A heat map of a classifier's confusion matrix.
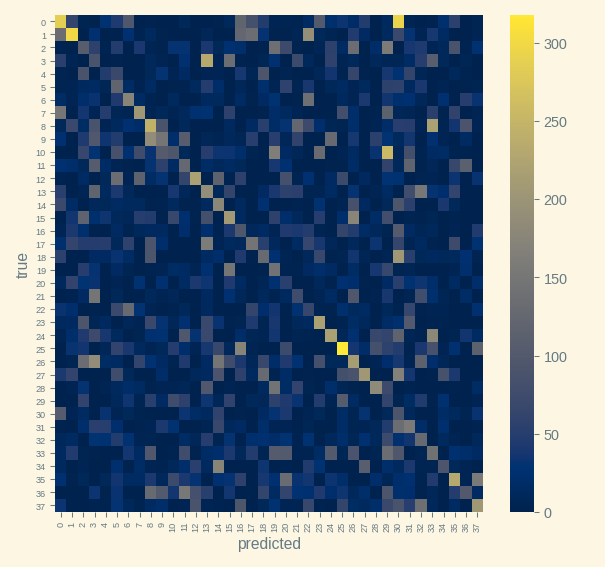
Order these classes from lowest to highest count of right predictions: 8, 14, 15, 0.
14, 15, 8, 0
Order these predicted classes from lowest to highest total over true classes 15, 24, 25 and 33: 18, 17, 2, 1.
18, 17, 1, 2
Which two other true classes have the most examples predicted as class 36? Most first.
11, 8
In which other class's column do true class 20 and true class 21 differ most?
3
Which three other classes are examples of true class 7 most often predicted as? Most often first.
0, 29, 25
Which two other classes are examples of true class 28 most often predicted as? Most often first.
19, 13
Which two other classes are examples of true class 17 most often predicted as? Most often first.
13, 8
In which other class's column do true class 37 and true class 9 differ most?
8
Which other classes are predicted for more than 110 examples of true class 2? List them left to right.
19, 26, 29
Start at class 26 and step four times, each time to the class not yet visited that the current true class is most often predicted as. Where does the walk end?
29
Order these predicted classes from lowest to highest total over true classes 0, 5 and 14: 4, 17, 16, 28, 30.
28, 4, 17, 16, 30
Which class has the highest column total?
30
